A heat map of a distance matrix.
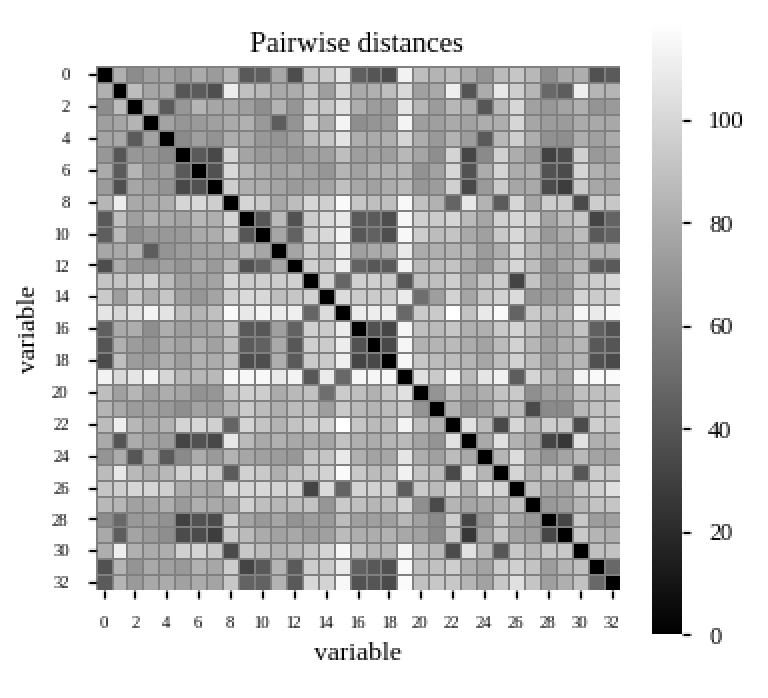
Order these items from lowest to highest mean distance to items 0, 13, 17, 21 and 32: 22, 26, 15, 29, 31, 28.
31, 28, 29, 26, 22, 15
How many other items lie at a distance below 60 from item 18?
8
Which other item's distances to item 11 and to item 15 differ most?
3
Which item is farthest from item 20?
19
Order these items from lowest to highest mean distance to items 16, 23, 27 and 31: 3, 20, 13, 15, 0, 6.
0, 6, 3, 20, 13, 15
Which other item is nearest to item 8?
30
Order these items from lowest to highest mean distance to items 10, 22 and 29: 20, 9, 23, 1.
23, 9, 1, 20
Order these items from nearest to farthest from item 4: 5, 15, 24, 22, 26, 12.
24, 5, 12, 22, 26, 15
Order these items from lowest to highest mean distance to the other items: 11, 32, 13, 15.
32, 11, 13, 15
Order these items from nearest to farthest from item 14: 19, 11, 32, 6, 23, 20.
20, 6, 23, 11, 32, 19
